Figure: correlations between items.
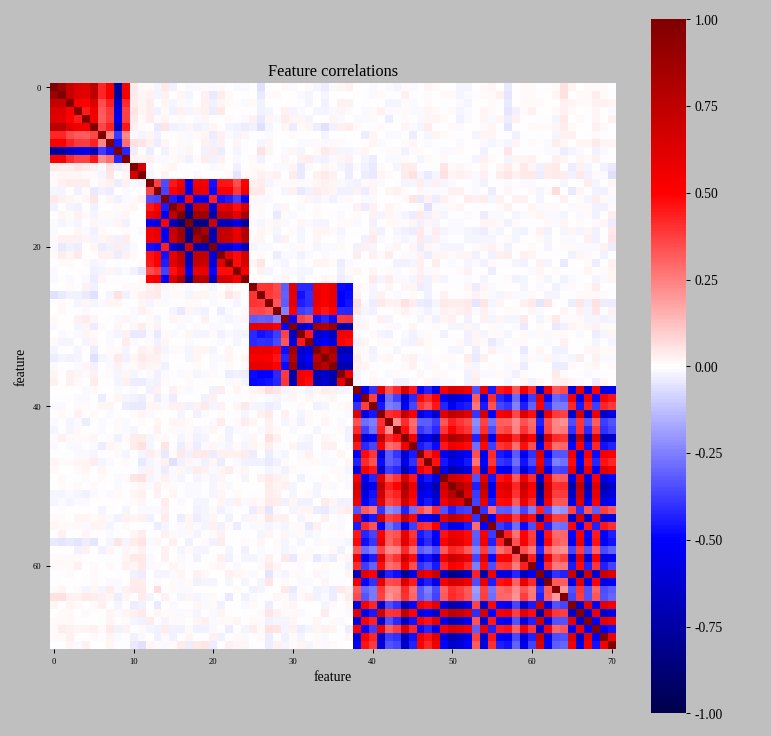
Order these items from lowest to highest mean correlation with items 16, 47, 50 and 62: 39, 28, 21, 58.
39, 28, 58, 21
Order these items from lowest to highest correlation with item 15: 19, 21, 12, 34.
34, 12, 21, 19
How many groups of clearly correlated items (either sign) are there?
5
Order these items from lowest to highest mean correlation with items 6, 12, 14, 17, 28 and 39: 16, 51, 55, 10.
16, 51, 10, 55
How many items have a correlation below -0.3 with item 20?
10
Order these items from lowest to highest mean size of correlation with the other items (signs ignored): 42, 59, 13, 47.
13, 42, 47, 59
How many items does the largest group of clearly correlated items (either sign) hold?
33
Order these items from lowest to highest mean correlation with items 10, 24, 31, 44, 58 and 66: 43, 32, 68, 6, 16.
6, 32, 16, 43, 68
